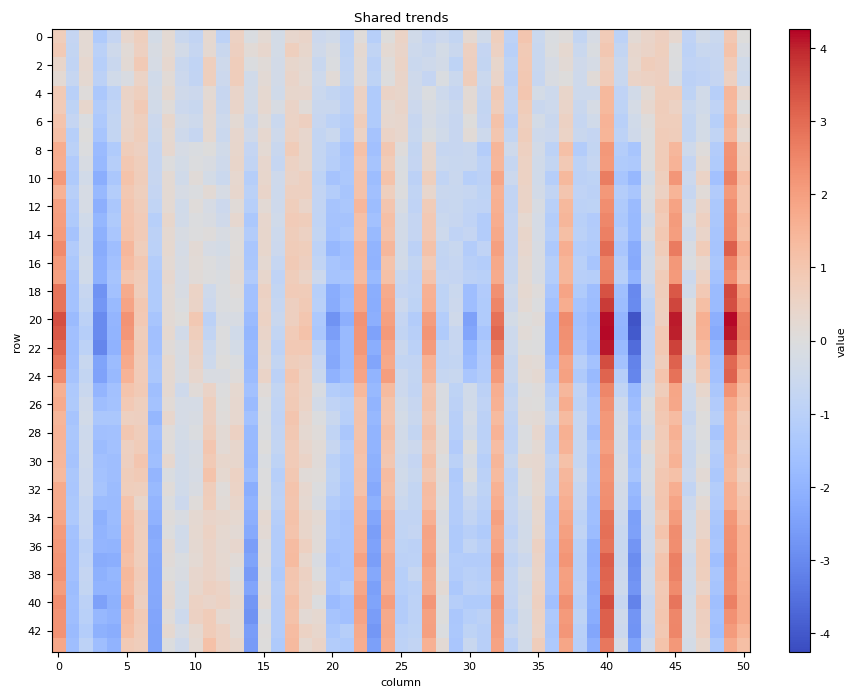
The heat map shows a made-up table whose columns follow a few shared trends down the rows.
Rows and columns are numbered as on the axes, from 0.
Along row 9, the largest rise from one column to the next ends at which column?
49
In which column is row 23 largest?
40
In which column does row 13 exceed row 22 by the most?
42
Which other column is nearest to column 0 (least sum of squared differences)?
32
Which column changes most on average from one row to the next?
45
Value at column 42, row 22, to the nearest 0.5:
-3.5
